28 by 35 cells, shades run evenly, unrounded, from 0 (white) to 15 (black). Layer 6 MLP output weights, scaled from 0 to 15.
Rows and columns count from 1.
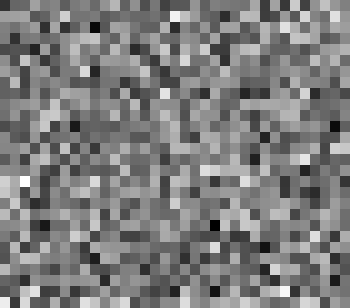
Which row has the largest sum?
9
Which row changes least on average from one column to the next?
10
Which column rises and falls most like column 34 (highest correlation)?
19
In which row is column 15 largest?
25
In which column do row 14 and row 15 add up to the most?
26
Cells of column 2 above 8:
13
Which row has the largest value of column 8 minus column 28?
27
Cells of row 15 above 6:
28
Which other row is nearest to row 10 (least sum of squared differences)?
11
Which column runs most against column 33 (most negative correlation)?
31
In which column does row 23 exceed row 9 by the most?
17
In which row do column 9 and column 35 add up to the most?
24
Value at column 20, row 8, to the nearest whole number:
6
